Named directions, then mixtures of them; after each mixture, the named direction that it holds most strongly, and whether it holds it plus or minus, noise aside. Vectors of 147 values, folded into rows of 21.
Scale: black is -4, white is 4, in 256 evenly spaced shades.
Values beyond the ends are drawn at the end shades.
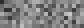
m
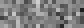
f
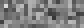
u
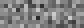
u, minus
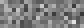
m, minus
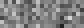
f, plus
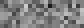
m, plus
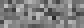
u, plus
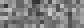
f, minus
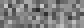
u, plus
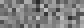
f, minus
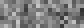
f, plus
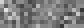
m, minus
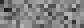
m, plus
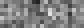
f, minus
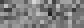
m, plus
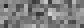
u, minus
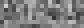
u, plus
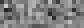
u, plus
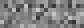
u, minus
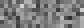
f, minus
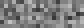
u, plus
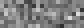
u, minus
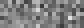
f, plus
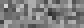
u, plus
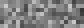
u, plus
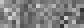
m, minus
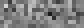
u, plus
